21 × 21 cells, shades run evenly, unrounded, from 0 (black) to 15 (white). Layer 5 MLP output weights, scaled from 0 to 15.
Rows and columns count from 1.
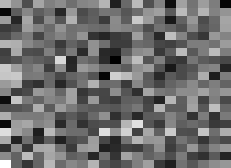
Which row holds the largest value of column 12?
17
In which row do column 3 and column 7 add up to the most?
3
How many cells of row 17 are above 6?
15
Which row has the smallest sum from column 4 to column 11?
18
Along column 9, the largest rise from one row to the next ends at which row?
21
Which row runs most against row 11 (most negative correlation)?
4
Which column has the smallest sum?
11
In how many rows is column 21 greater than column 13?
8
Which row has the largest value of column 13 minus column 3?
1
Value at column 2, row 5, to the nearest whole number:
6
